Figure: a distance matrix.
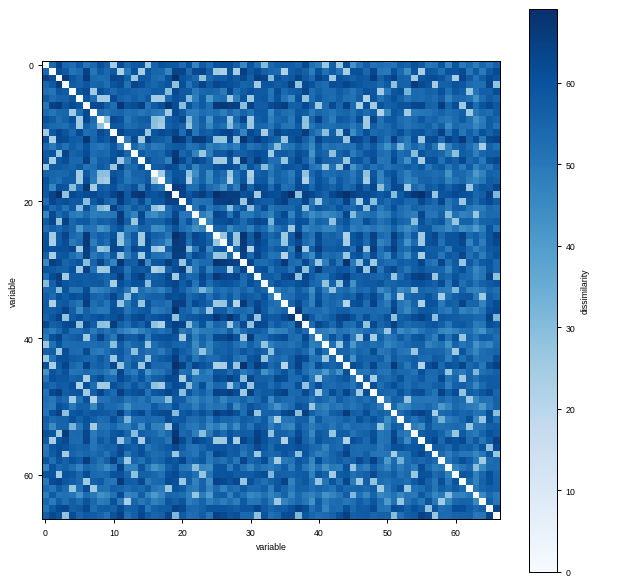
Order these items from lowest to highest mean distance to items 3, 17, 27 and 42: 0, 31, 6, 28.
31, 28, 0, 6
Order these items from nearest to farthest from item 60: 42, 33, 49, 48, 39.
42, 33, 39, 49, 48
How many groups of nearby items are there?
12
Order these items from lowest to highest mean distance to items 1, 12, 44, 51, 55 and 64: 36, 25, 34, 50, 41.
25, 34, 50, 41, 36
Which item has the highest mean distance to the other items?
19
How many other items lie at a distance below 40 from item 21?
9
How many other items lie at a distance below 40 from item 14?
8
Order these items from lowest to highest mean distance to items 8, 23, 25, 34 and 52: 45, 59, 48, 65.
59, 45, 65, 48
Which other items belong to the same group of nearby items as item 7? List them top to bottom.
4, 18, 49, 53, 62
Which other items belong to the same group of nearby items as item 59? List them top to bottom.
22, 45, 63
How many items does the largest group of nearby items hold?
10
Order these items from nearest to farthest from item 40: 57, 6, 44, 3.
6, 57, 3, 44
